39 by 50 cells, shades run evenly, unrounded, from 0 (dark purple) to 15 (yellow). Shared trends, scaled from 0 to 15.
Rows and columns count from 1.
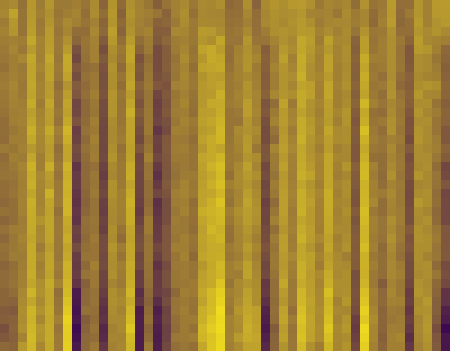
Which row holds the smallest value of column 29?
1
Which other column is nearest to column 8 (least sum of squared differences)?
24
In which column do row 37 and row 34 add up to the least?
9
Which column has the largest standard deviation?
50
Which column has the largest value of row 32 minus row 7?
25
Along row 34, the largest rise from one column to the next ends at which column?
41
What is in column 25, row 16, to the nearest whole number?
12
